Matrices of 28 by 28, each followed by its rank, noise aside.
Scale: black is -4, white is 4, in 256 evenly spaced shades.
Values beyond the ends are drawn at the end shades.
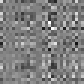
two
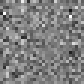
eight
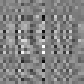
two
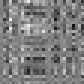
three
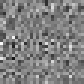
four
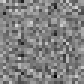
eight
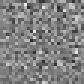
eight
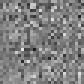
six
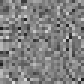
six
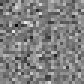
eight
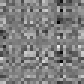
three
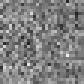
eight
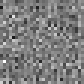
eight
